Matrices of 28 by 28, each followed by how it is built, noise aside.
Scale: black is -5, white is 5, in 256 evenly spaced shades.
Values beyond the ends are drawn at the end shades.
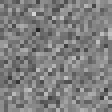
Hankel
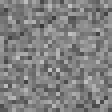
noise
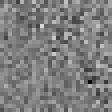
upper triangular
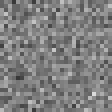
noise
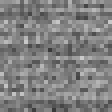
blocks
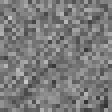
Hankel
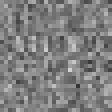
blocks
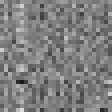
low rank
